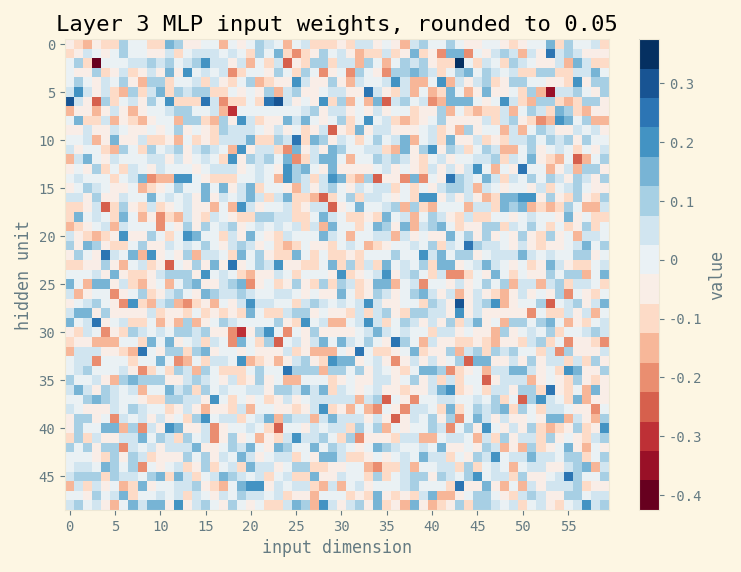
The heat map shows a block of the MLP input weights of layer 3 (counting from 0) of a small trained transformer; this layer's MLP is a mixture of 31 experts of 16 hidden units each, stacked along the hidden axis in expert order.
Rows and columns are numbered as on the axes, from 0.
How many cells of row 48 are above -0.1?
49
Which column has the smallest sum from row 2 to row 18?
31
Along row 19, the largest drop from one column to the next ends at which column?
38
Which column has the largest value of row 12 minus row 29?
29
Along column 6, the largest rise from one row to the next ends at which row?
47
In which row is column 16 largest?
37
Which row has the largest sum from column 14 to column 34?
42
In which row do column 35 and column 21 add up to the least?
6
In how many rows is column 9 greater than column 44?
19
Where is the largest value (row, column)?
2, 43
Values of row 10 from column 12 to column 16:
-0.15 0 -0.1 -0.05 -0.1
